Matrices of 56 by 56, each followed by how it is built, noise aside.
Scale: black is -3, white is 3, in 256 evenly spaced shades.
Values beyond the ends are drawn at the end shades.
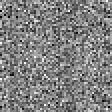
repeating rows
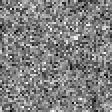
smooth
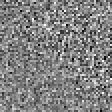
upper triangular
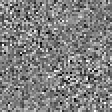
block diagonal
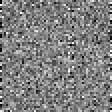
uneven columns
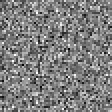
repeating rows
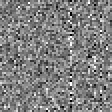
uneven columns
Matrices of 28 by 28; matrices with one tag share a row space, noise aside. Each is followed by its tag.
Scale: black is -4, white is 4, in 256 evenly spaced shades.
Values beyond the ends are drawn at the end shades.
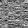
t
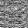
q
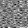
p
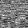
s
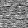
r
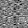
p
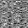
p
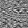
p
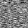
p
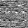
q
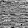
s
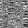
t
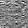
q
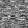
s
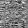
q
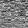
s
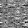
t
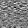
p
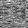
r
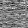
r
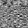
p
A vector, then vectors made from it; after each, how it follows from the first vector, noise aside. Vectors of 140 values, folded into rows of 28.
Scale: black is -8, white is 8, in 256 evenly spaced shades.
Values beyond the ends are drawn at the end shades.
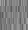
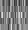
wrapped around, negated, scaled up.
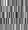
wrapped around, negated, scaled up.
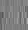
partly zeroed.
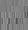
reversed, partly zeroed.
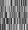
wrapped around, negated, scaled up.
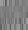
partly zeroed.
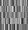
wrapped around, negated, scaled up.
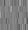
negated, partly zeroed.
